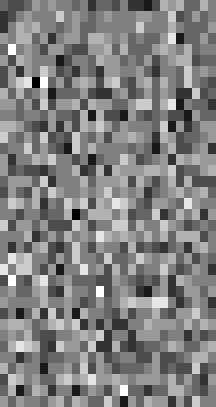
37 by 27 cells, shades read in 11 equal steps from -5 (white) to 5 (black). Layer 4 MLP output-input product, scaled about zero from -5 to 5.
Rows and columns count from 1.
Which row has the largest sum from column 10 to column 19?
1
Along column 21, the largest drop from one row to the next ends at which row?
21
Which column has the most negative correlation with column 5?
19
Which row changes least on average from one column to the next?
3
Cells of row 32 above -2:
18
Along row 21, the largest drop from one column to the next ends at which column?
10
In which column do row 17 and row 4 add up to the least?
22
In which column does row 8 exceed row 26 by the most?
5
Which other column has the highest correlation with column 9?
20
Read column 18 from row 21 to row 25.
-2 0 2 -3 1
